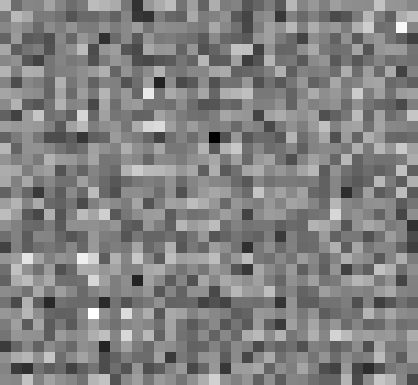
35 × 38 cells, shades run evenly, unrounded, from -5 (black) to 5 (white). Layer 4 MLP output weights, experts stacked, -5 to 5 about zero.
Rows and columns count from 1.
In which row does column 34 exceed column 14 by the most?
2
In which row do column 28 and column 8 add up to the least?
13
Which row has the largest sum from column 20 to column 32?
31
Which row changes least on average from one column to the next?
17
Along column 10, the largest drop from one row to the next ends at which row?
32
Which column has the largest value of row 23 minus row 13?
20
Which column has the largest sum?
9
